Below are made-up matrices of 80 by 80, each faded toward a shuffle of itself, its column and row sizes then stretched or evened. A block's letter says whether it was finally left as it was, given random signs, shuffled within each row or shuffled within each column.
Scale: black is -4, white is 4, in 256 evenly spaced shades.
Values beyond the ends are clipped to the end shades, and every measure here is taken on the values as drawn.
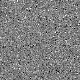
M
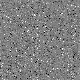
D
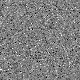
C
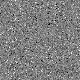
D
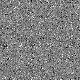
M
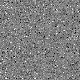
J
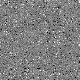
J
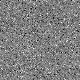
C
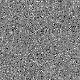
J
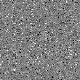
J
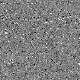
M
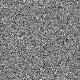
M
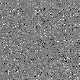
J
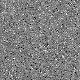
D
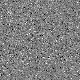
C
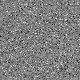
C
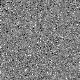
D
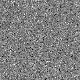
D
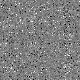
M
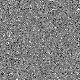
M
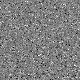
C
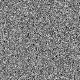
D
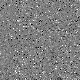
M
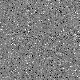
M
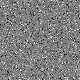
C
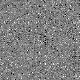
J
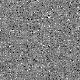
J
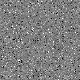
J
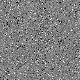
D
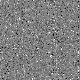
D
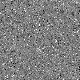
D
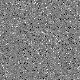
M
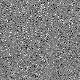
D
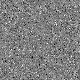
D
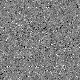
C
